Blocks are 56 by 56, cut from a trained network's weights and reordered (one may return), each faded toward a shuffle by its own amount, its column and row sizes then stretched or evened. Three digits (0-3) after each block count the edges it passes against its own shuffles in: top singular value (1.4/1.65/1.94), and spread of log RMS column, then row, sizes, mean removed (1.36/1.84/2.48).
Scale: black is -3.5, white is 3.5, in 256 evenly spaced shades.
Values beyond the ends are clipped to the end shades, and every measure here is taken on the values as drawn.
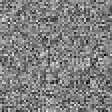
2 0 1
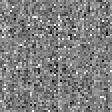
0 0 1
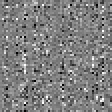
0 3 2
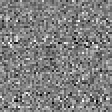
1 0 2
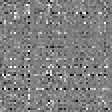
2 2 3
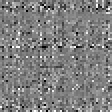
1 2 3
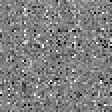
0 2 2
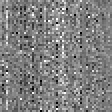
1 3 1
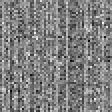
3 0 1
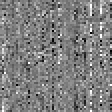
2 3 0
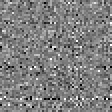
1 1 2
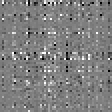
2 3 3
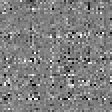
1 2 3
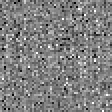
0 0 1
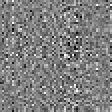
3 3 1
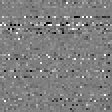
1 0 3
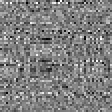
3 0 3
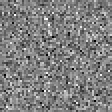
0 0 1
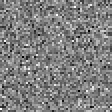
0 0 0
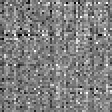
2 1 2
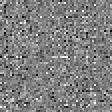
0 2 2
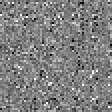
0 2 1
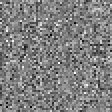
0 2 0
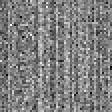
3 0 0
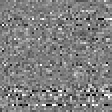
2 0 3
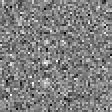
1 1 0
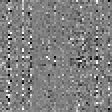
1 3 1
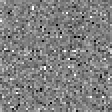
0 0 1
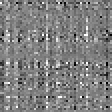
3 2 3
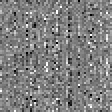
1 3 0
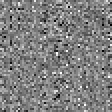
0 3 0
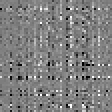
3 3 3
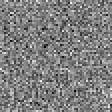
2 0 0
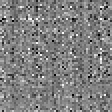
1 2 2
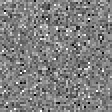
0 2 0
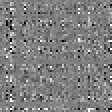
1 3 3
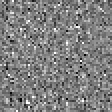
0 2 0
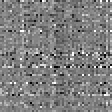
1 1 3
